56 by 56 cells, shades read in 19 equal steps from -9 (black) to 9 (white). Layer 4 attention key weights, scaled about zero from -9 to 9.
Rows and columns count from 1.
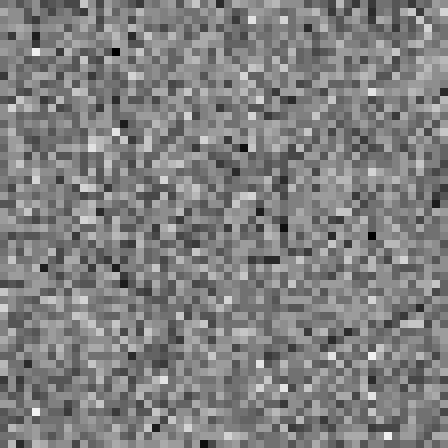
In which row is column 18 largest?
7
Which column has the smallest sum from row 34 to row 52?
3
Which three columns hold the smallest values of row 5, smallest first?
5, 17, 2
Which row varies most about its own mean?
33
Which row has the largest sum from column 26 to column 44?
55
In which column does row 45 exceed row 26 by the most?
47
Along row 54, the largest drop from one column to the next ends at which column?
20
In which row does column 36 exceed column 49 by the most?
54
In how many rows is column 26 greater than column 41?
26
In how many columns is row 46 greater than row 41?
24
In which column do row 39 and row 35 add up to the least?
53
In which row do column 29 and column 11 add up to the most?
38
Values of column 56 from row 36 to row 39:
-2 -2 1 -2
